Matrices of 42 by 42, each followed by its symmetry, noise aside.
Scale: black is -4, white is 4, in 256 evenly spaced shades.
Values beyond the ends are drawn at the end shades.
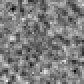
symmetric across the other diagonal.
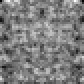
mirrored left to right.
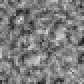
symmetric.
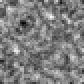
symmetric.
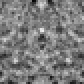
mirrored left to right.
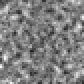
same after a half turn.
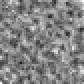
symmetric across the other diagonal.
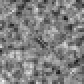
symmetric across the other diagonal.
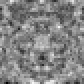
mirrored left to right.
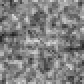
same after a half turn.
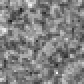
symmetric.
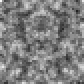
mirrored left to right.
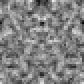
mirrored left to right.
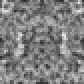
mirrored left to right.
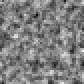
antisymmetric.
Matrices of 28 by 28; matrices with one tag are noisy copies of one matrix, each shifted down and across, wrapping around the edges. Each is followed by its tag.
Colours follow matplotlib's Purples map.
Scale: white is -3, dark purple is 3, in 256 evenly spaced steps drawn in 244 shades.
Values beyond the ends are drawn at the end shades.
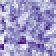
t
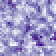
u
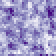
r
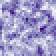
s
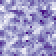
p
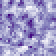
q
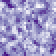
u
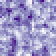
s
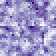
p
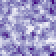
q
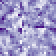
t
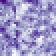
p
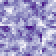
p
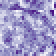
t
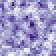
q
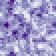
s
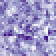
t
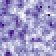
s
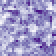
p
